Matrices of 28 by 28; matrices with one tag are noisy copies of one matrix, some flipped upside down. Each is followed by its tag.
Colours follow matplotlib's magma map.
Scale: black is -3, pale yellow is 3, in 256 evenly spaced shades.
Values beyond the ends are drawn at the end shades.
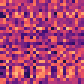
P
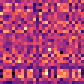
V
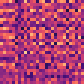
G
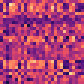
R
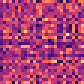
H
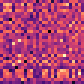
V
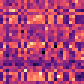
R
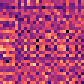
G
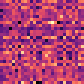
H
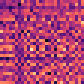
G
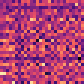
G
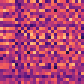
G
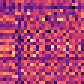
G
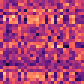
R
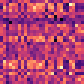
R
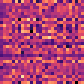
H
